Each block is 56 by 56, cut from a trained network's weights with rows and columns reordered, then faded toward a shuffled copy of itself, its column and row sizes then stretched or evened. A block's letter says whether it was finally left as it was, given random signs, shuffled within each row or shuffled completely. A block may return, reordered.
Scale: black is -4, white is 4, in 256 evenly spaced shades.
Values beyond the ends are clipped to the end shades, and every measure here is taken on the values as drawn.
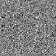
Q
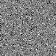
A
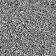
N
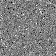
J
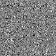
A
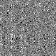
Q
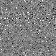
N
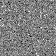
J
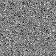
N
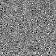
Q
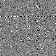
Q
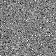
J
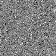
J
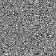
Q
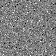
J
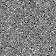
J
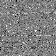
N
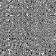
Q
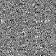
Q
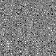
Q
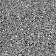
N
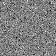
J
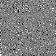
A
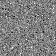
J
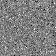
J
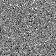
J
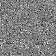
N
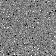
J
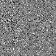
A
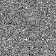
A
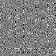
Q
